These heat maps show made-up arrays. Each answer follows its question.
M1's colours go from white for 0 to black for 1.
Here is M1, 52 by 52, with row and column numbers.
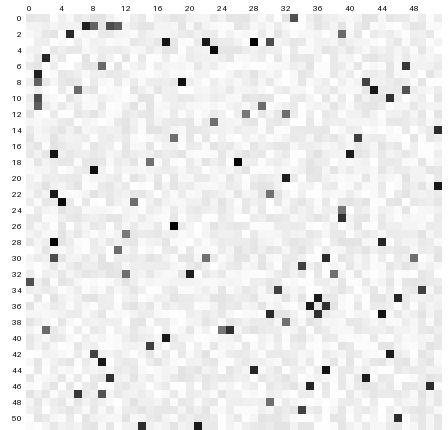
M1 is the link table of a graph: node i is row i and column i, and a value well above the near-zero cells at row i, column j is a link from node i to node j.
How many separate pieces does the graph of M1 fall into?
11
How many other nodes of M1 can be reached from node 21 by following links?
2
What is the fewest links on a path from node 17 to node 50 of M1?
7
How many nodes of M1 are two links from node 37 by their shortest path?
5
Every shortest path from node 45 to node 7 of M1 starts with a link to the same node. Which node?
node 10
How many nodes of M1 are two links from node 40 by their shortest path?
1
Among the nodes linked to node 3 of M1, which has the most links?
node 30
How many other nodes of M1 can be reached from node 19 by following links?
8
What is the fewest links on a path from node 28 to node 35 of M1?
4
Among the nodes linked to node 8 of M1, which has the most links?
node 1
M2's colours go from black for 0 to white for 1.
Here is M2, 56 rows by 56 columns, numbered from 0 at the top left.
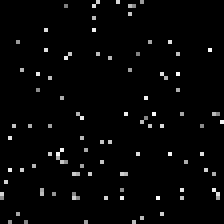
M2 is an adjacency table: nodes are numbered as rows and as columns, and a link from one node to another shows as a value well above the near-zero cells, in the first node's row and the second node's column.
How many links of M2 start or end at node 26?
1
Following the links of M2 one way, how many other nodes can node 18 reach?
7
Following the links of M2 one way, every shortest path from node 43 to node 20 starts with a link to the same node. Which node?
node 19
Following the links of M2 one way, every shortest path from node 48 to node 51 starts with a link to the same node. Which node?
node 10
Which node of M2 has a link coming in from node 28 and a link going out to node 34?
node 38
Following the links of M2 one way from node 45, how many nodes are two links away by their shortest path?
4
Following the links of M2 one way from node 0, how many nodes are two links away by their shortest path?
5
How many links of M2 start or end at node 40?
7
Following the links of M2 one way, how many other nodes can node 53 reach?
7
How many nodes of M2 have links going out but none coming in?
5
